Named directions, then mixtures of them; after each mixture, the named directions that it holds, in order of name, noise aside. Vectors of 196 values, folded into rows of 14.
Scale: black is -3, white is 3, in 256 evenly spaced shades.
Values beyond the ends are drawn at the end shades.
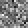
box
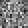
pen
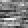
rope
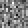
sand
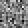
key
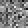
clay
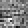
key, pen, rope.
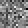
clay.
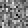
sand.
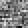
key, pen, rope.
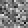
box.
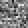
box, rope.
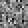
key.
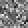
box.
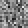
key, pen.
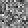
box, key, sand.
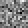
box, clay, key.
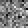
clay.
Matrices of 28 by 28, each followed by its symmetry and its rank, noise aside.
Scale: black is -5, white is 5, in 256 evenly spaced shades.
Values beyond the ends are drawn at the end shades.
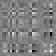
symmetric, rank one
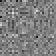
symmetric, rank three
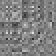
symmetric, rank three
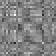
symmetric, rank two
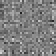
no symmetry, rank three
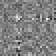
symmetric, rank three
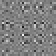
antisymmetric, rank two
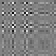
symmetric, rank one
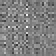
no symmetry, rank three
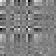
symmetric, rank one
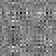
antisymmetric, rank two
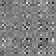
no symmetry, rank three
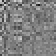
no symmetry, rank two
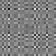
symmetric, rank one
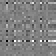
no symmetry, rank one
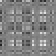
symmetric, rank one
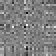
antisymmetric, rank two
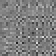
symmetric, rank three
